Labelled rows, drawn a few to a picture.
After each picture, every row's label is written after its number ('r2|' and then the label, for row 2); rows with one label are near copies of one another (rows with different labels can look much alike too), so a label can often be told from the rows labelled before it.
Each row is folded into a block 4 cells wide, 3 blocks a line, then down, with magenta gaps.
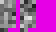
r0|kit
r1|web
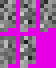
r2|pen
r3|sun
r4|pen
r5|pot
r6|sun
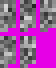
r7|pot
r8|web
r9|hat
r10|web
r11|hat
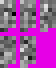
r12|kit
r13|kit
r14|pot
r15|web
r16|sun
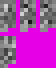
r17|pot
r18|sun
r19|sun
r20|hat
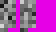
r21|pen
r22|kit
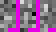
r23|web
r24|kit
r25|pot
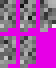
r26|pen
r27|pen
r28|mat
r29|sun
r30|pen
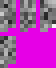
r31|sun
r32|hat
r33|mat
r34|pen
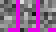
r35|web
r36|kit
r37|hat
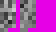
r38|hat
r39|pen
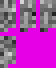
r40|hat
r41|kit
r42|kit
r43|web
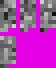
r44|mat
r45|web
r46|kit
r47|kit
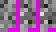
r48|pen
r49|sun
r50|sun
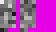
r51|kit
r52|web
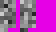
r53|sun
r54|kit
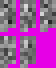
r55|sun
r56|pot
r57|sun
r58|hat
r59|pot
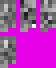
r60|pot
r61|mat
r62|hat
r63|pot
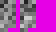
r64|pen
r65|web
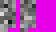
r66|sun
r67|web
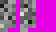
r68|pen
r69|sun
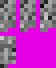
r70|pen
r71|pen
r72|pen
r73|kit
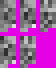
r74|mat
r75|mat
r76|hat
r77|mat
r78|hat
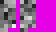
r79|mat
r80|web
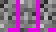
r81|pen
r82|kit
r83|pen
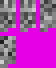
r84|hat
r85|hat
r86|web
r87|pen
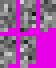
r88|pot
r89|kit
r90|web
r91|web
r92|sun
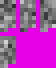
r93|web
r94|kit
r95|mat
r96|pot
